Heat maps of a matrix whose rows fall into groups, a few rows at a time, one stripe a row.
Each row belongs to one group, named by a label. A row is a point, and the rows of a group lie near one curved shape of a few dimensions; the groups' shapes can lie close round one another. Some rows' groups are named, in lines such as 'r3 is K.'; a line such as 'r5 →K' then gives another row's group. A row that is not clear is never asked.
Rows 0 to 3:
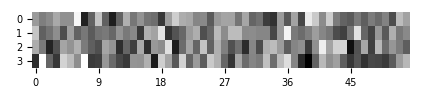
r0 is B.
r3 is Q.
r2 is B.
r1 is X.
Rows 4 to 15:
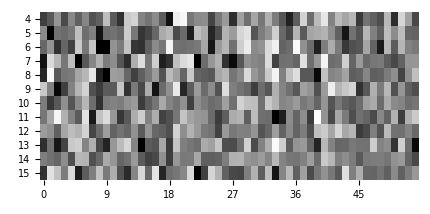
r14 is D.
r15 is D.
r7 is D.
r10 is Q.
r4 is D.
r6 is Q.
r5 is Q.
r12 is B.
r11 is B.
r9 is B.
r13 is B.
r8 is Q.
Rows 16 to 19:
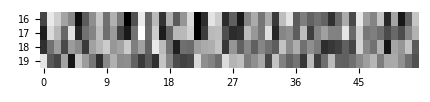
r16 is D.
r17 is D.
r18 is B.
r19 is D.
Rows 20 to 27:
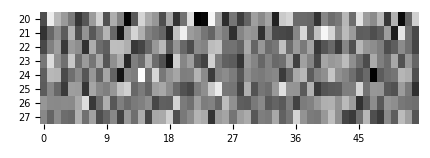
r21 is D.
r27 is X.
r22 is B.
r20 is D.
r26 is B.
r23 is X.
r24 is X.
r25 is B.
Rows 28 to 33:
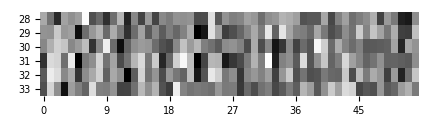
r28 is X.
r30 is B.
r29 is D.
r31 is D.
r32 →D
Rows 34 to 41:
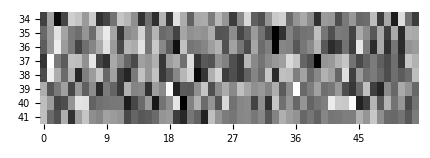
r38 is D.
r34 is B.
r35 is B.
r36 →B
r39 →X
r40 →B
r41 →D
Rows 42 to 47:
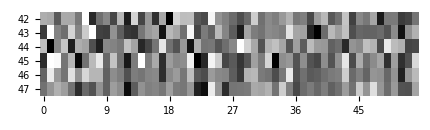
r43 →Q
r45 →D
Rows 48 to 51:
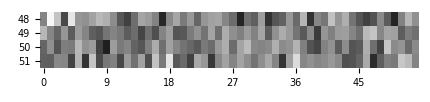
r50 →Q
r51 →X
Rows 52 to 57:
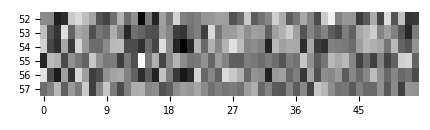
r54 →D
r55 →X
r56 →D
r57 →B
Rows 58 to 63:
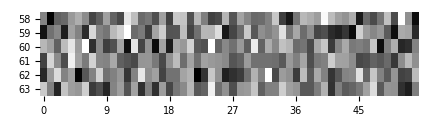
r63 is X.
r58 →D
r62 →D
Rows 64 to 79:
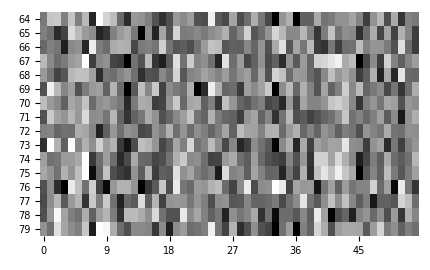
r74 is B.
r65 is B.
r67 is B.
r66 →B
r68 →B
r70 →B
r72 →Q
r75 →B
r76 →B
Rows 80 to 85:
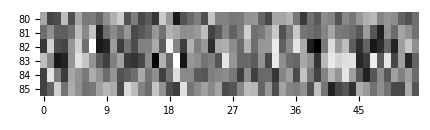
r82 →Q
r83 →B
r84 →X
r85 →B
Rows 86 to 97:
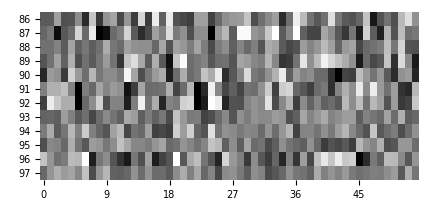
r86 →X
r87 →Q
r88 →D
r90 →B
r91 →D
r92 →D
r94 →X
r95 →B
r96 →B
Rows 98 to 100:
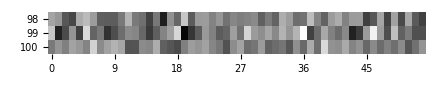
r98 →B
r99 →X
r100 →B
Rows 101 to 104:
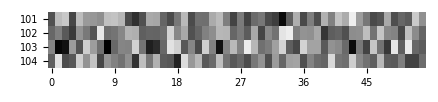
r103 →Q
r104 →X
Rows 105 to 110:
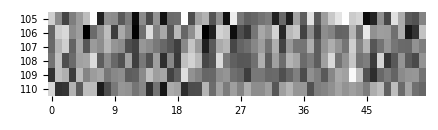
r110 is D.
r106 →D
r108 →X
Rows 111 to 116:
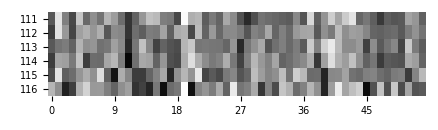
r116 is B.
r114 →D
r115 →Q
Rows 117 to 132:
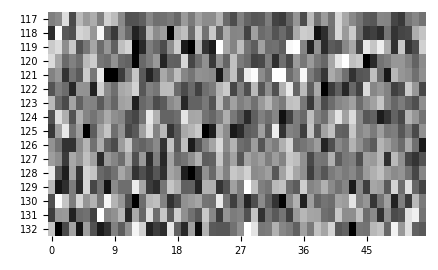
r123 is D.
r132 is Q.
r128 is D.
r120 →B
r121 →Q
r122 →B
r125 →D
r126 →B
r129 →Q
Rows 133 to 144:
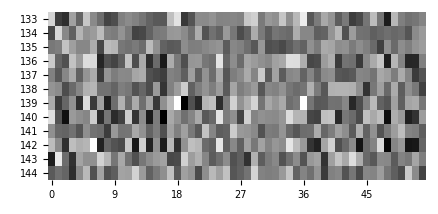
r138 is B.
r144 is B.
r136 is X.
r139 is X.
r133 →X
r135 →B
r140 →X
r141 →D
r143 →X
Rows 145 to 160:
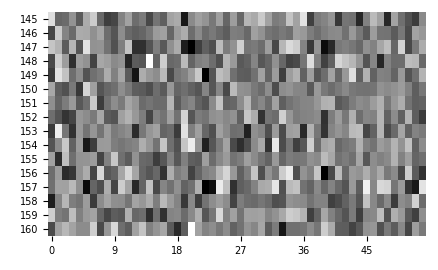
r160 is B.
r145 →X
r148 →X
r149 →D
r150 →D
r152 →B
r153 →X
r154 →D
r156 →B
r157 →D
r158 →B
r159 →X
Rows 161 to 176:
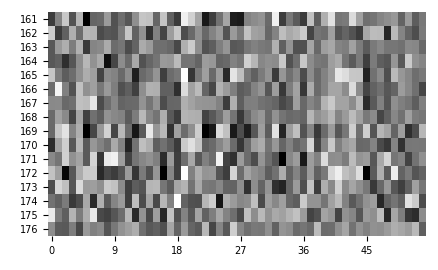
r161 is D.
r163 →D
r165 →B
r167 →B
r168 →D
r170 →D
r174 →X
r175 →X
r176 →D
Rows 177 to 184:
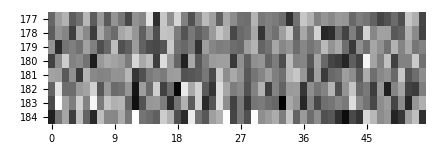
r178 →B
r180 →B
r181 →D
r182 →X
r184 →B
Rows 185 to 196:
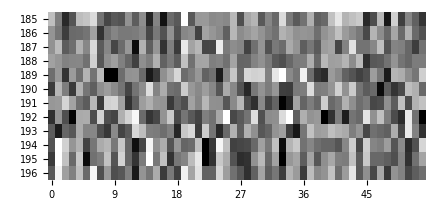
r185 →B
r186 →D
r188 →B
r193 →D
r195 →D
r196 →X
